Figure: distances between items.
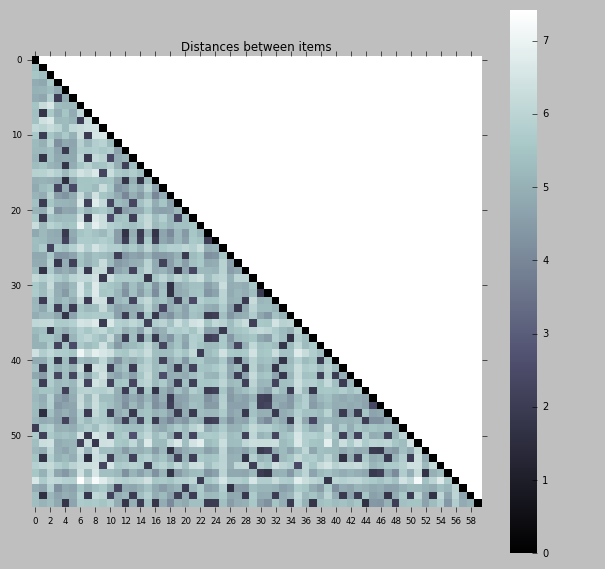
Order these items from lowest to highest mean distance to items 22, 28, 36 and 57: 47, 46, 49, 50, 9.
47, 50, 46, 49, 9
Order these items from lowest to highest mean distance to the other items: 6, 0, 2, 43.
43, 0, 2, 6
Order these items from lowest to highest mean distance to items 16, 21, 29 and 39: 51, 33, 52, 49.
52, 33, 49, 51
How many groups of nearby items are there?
10
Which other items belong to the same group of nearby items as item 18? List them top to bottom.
30, 31, 45, 46, 52, 55
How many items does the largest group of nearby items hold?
14
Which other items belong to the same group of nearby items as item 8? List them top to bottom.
6, 51
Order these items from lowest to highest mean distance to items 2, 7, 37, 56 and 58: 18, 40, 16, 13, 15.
13, 16, 18, 40, 15
